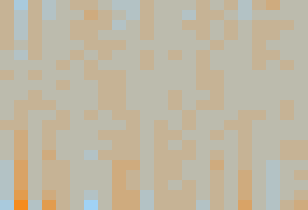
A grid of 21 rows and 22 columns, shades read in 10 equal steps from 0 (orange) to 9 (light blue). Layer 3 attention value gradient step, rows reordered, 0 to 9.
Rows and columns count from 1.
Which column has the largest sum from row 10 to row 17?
20
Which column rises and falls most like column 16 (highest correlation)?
9
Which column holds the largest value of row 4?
2
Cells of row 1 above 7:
1
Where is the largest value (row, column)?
21, 7
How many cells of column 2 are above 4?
13
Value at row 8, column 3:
5
